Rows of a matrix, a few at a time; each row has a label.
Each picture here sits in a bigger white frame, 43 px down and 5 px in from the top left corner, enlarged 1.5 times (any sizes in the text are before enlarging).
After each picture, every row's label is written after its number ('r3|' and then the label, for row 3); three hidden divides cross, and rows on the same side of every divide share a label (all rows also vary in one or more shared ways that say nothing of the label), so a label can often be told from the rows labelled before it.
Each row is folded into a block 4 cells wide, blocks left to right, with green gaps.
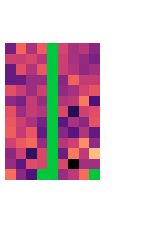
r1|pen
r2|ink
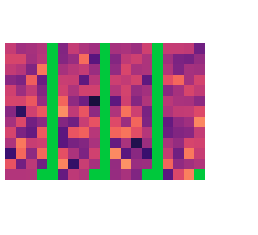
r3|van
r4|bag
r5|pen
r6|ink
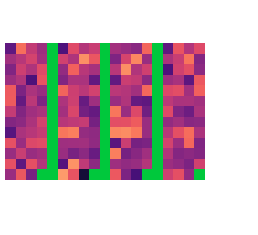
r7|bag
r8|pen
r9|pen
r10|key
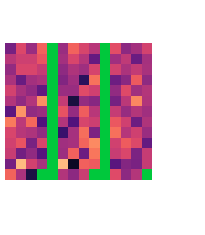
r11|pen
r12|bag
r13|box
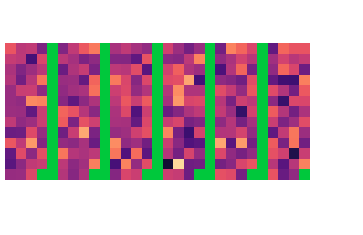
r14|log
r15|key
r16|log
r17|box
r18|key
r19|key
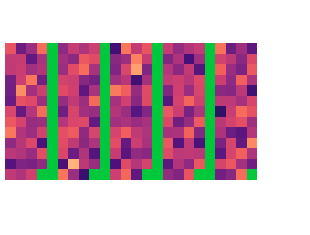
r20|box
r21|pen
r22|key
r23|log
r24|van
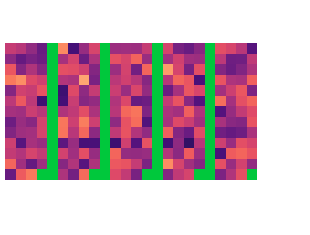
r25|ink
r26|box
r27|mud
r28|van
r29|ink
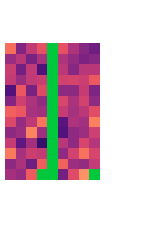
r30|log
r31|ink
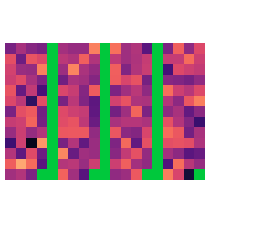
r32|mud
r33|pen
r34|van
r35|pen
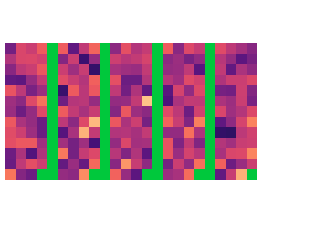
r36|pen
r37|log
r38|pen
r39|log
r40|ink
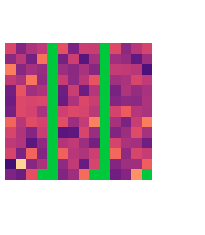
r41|box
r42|log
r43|log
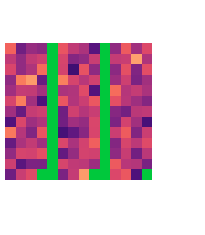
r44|van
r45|ink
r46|mud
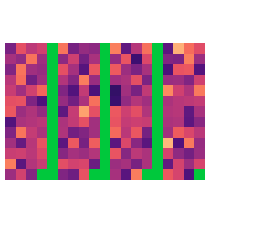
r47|bag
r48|van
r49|box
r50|key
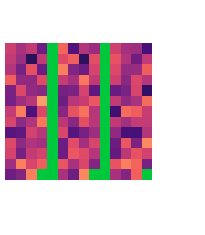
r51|log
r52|van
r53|van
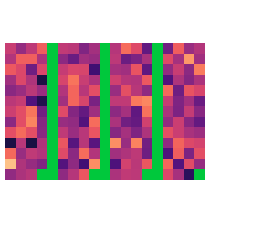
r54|mud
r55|log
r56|log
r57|mud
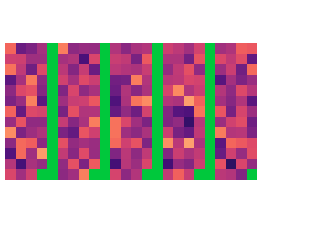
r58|van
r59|log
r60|box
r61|log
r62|mud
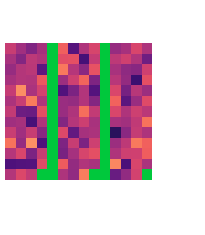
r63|log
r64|van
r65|bag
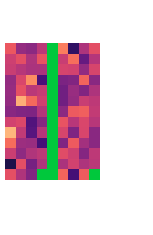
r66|box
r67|box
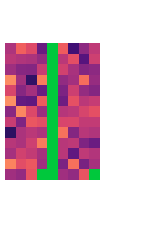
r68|bag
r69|box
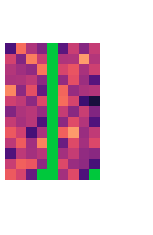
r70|mud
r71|mud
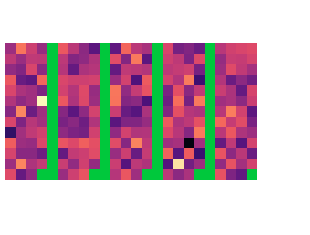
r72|key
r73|ink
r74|bag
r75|box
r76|pen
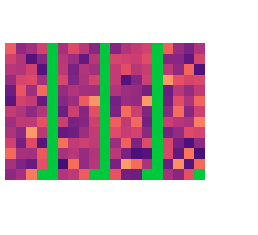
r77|log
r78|log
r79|pen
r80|log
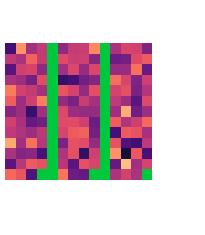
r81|key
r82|pen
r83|key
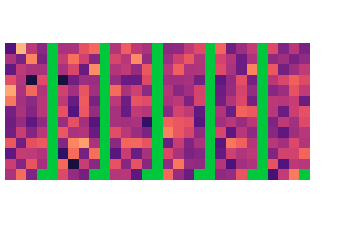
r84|bag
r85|mud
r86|mud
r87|pen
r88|van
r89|ink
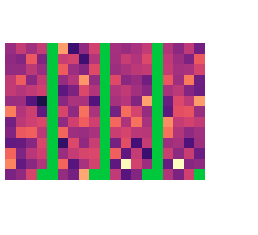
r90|bag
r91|van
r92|pen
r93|box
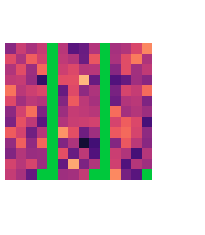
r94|mud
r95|box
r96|pen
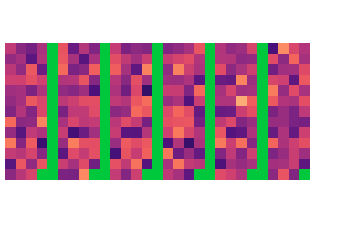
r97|log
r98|van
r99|van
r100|pen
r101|box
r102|bag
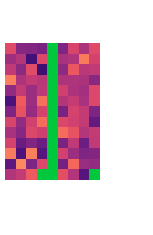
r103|log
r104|pen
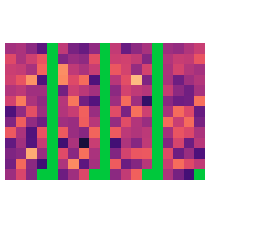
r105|van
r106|van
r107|van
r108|pen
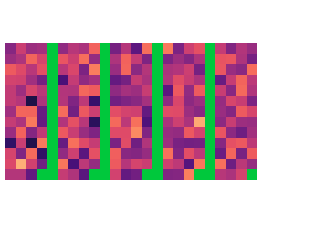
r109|mud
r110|mud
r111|pen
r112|log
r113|van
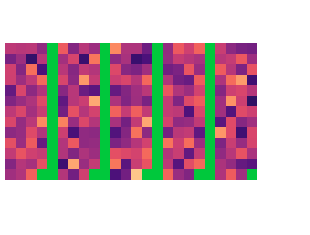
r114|log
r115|box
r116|ink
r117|key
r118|van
